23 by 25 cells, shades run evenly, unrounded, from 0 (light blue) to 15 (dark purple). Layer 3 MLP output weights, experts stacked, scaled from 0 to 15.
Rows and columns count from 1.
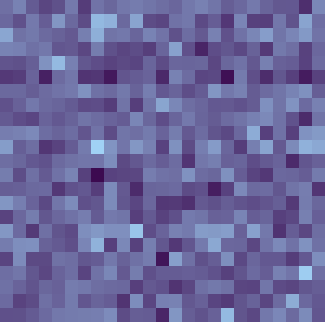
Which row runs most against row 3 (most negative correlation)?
13
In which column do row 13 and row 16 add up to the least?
15
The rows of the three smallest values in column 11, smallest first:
17, 2, 11
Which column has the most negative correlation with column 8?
6
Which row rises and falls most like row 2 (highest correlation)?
20
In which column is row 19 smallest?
14
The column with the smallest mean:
8
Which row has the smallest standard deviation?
7
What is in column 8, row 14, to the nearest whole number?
11
